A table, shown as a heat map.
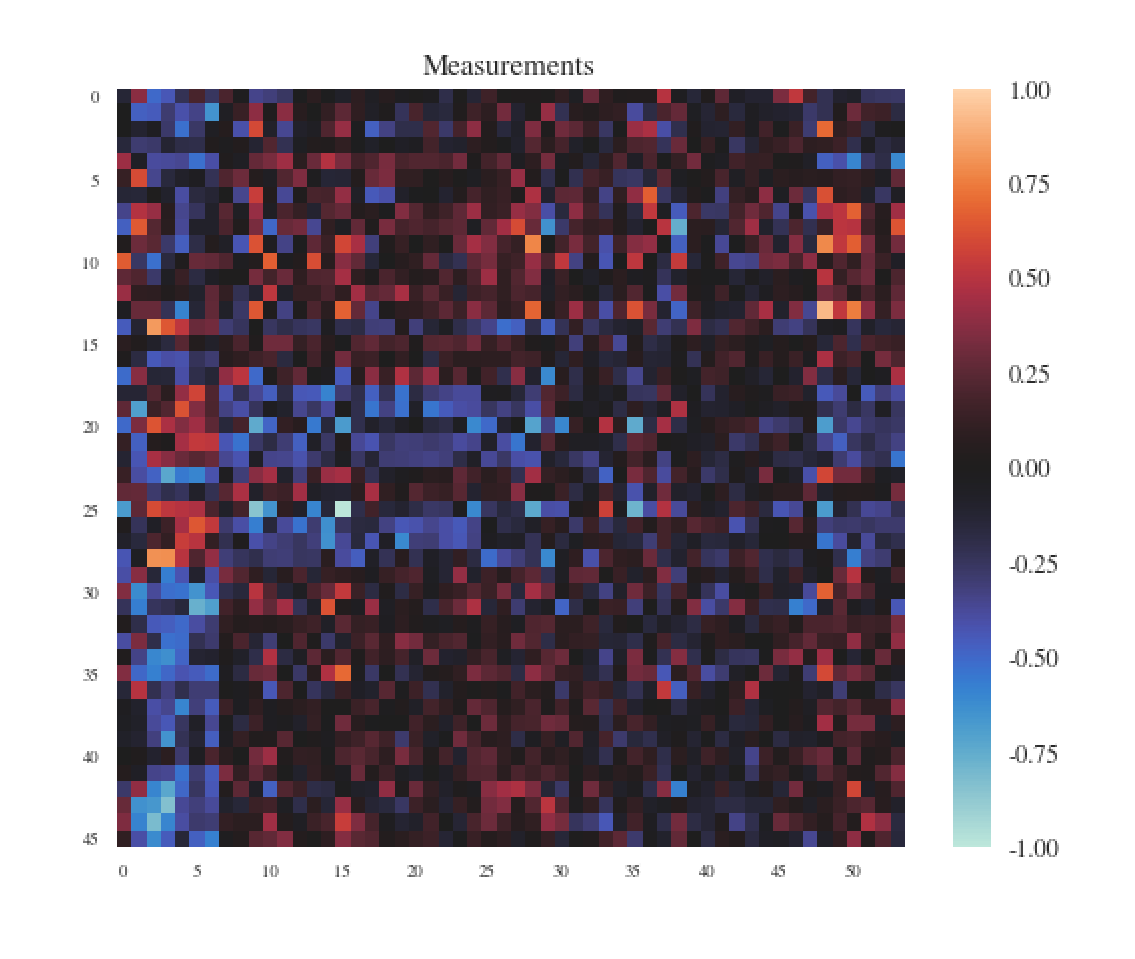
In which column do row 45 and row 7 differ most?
2
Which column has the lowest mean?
3
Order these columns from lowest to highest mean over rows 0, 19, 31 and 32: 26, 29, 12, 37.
12, 26, 37, 29
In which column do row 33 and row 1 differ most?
1
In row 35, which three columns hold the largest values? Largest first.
15, 48, 14
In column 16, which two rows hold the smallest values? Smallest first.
28, 21
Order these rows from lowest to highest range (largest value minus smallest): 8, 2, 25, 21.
21, 2, 8, 25
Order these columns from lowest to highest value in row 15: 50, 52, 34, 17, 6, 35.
34, 50, 6, 35, 52, 17
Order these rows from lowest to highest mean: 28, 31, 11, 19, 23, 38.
19, 28, 31, 23, 38, 11
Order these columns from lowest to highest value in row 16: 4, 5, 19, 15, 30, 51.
4, 5, 30, 51, 19, 15
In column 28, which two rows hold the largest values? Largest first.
9, 13
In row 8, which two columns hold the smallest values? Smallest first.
38, 29
